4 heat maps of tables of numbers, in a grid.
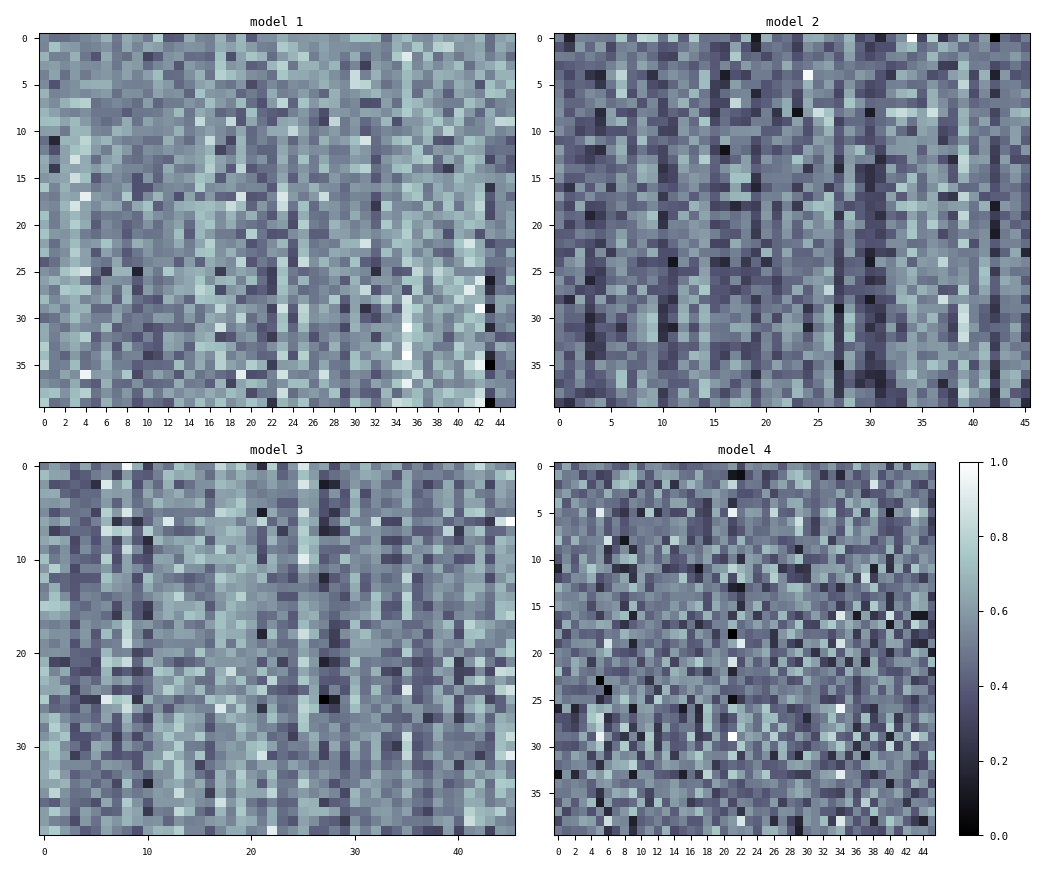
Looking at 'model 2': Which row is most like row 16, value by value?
1
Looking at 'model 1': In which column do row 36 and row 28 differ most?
19
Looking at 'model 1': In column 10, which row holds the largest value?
18
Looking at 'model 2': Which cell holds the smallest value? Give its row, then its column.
0, 42
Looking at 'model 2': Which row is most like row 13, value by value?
38
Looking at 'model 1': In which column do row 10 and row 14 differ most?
39
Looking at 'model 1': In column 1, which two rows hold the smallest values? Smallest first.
11, 14
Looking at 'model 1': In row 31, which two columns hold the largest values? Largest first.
35, 17
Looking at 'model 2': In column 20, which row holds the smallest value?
24
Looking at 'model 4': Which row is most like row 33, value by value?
26
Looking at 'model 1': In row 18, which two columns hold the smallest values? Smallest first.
32, 43
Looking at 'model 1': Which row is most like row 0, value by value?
4
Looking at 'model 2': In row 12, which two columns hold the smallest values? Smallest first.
16, 4
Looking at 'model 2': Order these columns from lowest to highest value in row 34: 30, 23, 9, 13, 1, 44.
30, 1, 23, 9, 44, 13
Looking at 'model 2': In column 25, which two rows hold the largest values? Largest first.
8, 18
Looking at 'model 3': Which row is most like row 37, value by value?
33
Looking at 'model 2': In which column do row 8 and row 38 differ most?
23
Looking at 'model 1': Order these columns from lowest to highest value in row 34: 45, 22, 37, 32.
22, 37, 45, 32
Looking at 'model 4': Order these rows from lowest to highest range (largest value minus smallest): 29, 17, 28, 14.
14, 28, 17, 29
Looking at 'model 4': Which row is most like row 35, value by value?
32
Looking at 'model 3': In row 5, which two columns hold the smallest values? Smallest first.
21, 28
